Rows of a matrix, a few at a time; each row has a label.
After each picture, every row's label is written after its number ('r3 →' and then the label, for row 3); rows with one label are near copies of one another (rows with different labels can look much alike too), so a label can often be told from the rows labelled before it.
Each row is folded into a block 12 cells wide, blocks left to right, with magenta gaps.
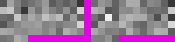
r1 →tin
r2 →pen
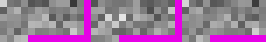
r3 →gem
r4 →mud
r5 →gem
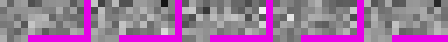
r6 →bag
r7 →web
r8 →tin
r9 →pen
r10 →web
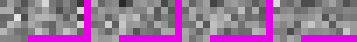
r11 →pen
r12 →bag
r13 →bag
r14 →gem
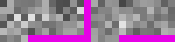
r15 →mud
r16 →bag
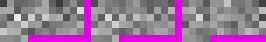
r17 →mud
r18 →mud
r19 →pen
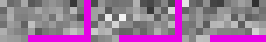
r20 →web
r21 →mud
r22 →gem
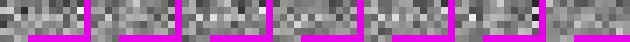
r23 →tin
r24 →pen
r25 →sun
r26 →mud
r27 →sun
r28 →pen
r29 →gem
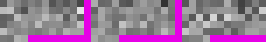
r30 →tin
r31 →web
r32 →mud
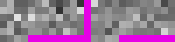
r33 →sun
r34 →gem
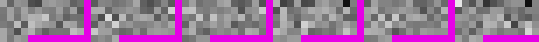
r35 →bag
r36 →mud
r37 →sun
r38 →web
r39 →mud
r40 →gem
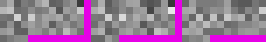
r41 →sun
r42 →sun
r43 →mud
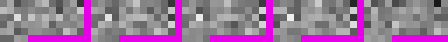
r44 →sun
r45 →pen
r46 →pen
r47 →pen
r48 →web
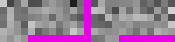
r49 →web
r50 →tin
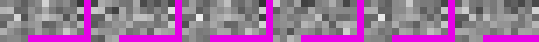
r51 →pen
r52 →tin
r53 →pen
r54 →gem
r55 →pen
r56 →tin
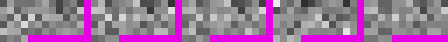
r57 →mud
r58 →sun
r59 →sun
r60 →gem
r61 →sun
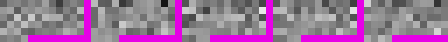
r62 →mud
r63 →web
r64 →tin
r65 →tin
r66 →gem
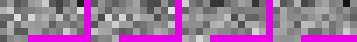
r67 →sun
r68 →mud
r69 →gem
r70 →web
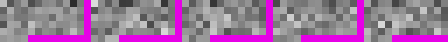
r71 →web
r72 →gem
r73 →bag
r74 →mud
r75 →bag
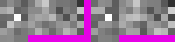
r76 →pen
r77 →pen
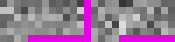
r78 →tin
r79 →bag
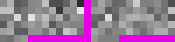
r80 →sun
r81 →pen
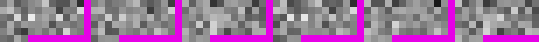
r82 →sun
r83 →sun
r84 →bag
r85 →sun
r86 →web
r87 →bag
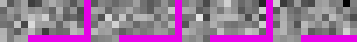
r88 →bag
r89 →mud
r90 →pen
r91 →web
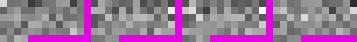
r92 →gem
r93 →tin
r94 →tin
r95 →sun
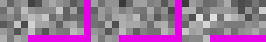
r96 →bag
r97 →bag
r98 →mud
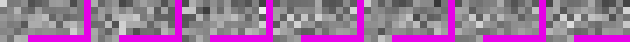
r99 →gem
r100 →bag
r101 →tin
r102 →mud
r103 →gem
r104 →mud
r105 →mud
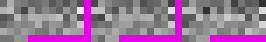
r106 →tin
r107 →tin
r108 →tin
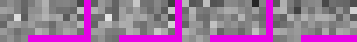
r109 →pen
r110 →pen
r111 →web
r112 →tin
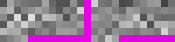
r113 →mud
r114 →gem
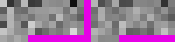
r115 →web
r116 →web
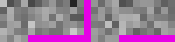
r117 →web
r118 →bag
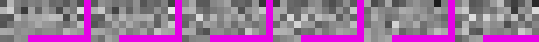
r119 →tin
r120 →tin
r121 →sun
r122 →mud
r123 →web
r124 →sun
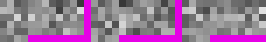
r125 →sun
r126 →bag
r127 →tin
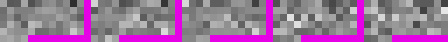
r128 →web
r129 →gem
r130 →gem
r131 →mud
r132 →sun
